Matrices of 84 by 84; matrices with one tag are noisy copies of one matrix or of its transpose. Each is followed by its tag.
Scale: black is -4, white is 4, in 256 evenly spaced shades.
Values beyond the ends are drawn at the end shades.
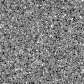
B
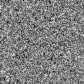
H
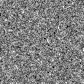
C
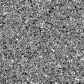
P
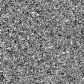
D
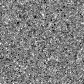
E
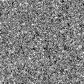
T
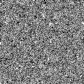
E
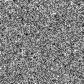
H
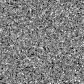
C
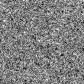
T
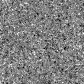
T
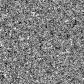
D
